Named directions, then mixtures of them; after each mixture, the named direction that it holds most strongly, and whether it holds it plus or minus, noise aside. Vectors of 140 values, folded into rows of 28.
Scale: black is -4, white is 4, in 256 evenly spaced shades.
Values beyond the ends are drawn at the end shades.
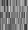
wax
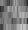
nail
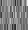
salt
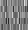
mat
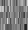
wax, plus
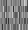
mat, plus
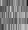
nail, plus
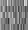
mat, plus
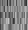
wax, plus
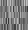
mat, plus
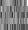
salt, plus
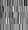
mat, minus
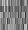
wax, minus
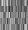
wax, minus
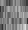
nail, plus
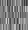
mat, minus
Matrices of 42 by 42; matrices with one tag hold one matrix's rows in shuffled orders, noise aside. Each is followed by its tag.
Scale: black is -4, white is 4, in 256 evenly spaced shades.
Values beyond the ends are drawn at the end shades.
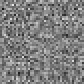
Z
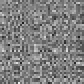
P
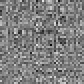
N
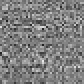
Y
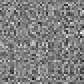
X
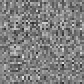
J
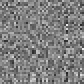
X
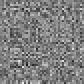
J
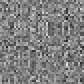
X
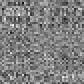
Z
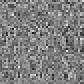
X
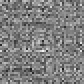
Y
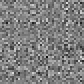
X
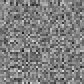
J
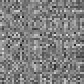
P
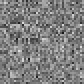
J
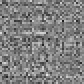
Y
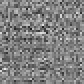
Y
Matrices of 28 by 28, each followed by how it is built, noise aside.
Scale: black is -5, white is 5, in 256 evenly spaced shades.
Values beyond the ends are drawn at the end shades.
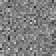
uneven columns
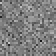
Toeplitz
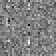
uneven columns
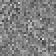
block diagonal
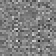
low rank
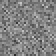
Toeplitz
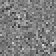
block diagonal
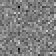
uneven columns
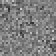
block diagonal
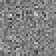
low rank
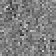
block diagonal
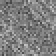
Toeplitz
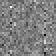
uneven columns
